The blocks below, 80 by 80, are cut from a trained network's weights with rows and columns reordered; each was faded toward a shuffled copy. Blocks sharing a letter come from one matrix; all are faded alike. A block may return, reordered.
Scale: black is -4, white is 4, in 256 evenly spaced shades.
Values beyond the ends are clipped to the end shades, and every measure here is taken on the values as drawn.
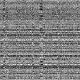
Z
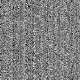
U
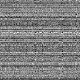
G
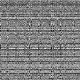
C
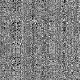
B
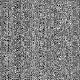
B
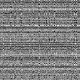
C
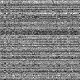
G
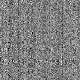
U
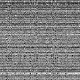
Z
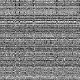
Z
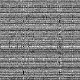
Z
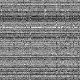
Z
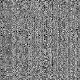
U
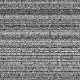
G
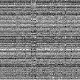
Z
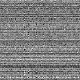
G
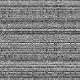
C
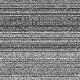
G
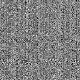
U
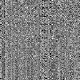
B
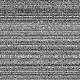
G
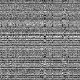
C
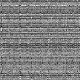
C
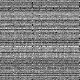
Z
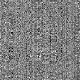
B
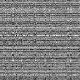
Z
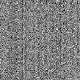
U
